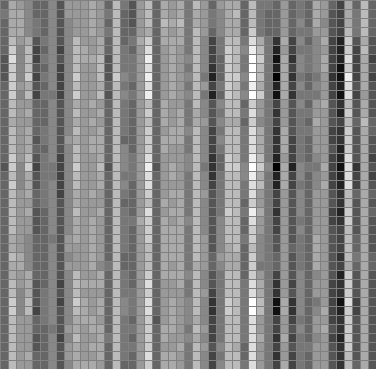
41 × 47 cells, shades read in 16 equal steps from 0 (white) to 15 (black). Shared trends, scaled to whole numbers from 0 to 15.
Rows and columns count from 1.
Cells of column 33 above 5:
21
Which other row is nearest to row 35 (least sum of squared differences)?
34
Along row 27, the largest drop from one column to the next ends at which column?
44
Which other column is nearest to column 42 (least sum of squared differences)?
8
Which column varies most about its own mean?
35
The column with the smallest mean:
32
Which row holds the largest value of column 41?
3
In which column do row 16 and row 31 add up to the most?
43
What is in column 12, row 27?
5
